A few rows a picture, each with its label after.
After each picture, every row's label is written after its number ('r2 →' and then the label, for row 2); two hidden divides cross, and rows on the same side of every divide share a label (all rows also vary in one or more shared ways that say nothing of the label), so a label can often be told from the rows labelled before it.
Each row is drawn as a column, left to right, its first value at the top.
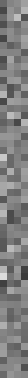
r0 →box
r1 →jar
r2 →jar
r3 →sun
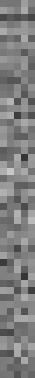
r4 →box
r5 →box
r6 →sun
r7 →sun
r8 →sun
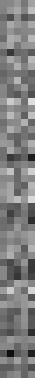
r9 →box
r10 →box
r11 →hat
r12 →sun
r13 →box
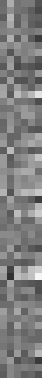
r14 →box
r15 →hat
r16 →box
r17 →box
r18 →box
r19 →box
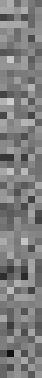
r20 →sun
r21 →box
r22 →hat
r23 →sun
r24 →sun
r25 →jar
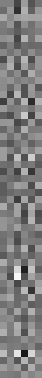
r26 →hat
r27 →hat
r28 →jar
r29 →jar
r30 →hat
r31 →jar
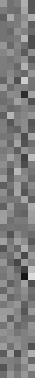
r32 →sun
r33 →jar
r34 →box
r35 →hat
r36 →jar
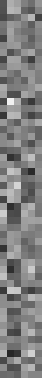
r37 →sun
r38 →box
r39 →box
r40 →hat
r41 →hat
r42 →sun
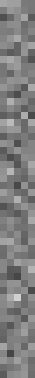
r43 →sun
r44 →sun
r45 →hat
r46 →jar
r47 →sun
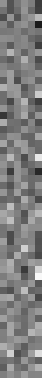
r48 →sun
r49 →hat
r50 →box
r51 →jar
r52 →hat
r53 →jar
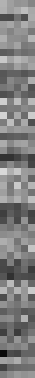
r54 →box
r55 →sun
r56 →box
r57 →sun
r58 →jar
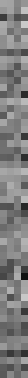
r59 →sun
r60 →box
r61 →box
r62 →sun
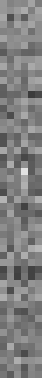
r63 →hat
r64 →sun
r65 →hat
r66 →box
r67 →hat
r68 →hat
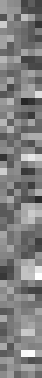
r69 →sun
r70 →jar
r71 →sun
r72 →hat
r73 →hat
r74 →box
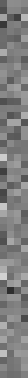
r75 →jar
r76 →sun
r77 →sun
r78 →jar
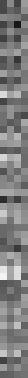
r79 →box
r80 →box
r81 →box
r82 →sun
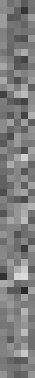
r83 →hat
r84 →sun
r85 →box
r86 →sun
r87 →jar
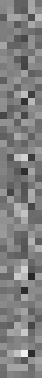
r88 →sun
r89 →hat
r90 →jar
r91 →hat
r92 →sun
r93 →jar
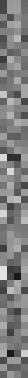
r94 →box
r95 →box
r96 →hat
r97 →sun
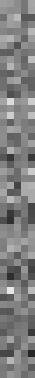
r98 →box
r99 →jar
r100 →hat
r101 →box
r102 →box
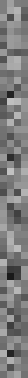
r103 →hat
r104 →sun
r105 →jar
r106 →box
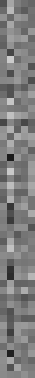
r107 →jar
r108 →box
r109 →jar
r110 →jar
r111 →box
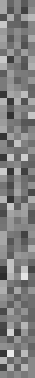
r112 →sun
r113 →hat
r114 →box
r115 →jar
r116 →jar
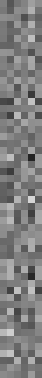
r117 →hat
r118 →hat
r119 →jar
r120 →sun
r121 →hat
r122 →sun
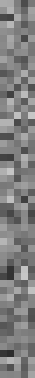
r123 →sun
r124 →sun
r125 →jar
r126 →box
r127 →jar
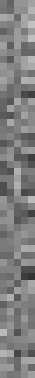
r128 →hat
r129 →hat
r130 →box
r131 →hat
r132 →hat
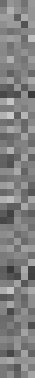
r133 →jar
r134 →jar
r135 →sun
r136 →jar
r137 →hat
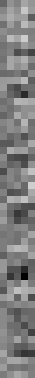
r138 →hat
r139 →hat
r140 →jar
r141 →hat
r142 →box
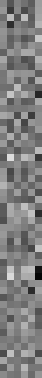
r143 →box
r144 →jar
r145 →sun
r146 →jar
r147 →sun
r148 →hat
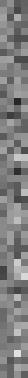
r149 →hat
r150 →sun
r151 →hat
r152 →box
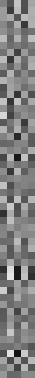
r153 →jar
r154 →hat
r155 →sun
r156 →jar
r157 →hat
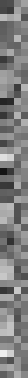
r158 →hat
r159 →hat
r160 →jar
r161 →sun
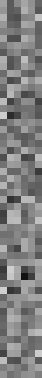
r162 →jar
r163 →sun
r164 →sun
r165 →hat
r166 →hat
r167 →hat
